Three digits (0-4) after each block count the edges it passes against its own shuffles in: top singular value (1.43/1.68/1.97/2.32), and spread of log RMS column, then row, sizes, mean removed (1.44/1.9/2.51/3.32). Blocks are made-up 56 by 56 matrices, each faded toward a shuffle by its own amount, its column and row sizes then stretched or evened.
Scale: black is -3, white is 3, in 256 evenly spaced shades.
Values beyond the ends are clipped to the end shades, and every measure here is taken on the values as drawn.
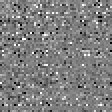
0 1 3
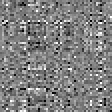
4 3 2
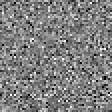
1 0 1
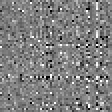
3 3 2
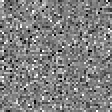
2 1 0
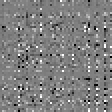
3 3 3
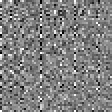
4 3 1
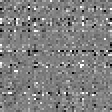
2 2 3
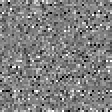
0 0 2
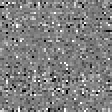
0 1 3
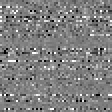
0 0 4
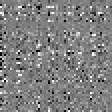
2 3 3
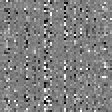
2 4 1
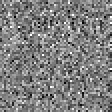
2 1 0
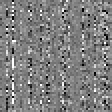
2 4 0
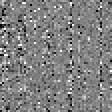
2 3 0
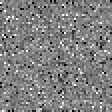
0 1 0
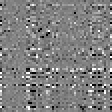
4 3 3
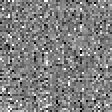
2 2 0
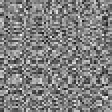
4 1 0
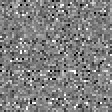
0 0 2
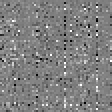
1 3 2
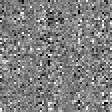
1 3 1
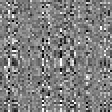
4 4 0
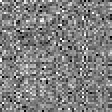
4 2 0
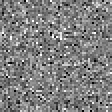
0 1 0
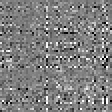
3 3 3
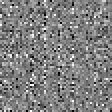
2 3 0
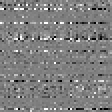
4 1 4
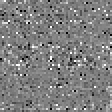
0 1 3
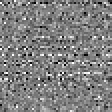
3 0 3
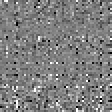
1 2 3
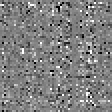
0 3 2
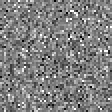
1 0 0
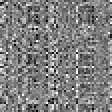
4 3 0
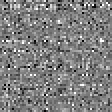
2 2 3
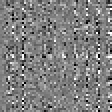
3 4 1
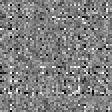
2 2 3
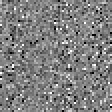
0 2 0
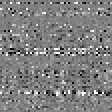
3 0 4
